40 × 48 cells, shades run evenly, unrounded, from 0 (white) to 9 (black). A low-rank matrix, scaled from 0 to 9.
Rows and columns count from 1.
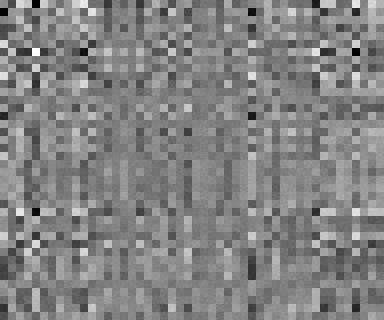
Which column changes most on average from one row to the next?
45
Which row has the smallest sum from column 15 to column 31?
33
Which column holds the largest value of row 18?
5
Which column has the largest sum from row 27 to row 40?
32
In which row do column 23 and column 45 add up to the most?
7
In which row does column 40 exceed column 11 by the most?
1
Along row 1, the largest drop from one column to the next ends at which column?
6
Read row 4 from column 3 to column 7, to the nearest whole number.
4 2 5 3 5
